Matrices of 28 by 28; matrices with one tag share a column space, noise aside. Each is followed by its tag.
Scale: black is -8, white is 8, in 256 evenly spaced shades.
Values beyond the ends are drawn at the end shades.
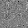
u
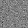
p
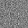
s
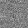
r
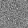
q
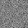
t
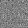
r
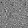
s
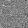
t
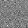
t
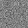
s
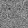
u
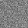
p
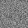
r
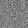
s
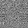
q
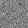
s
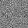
s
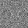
s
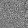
u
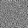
t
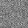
s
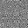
t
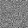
t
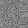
r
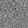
u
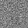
q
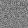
u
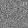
u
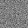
r
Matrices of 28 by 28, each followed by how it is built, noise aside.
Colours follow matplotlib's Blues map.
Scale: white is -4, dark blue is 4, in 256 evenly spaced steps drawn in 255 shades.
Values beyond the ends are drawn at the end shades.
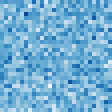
noise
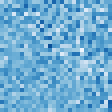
upper triangular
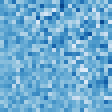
upper triangular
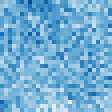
smooth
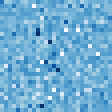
sparse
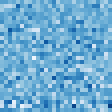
uneven rows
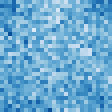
smooth
